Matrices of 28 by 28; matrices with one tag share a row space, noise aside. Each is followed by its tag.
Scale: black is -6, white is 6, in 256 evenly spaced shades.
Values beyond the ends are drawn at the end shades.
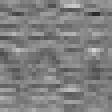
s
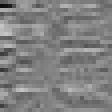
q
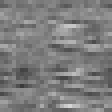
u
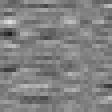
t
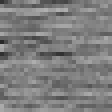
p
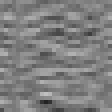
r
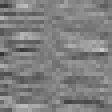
q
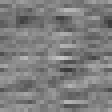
u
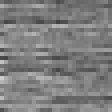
p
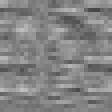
u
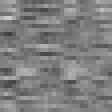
t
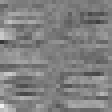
q
